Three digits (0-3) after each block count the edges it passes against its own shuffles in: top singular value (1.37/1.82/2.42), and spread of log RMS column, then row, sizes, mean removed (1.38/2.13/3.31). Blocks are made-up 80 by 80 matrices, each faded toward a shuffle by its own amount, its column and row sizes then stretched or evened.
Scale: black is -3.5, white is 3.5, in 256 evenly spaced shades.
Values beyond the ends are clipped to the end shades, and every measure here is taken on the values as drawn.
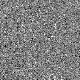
1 1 0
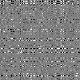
3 1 3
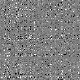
1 2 2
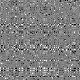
3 1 2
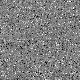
0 0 1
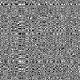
3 1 2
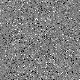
0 1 1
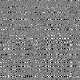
3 1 3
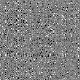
2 2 1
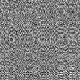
3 0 2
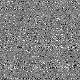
1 0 2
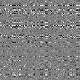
3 1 3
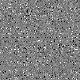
1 1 2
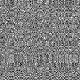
3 0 1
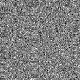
2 0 0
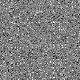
2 1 1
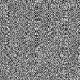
3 2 0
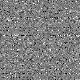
1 0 2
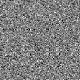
2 0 1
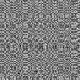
3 2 0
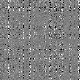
2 3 2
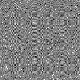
3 1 0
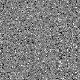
1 1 0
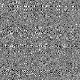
2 1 2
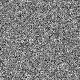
0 0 0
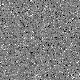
0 0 1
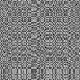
3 2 1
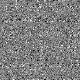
0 1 2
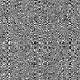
3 2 1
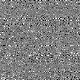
2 0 2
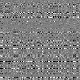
3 1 3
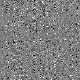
1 2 1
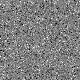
1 0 0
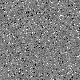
0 0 0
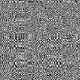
3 2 2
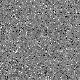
1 1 0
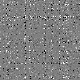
0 2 2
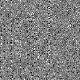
2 2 0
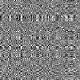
3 2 2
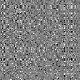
3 2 1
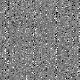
2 2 0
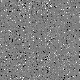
0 2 1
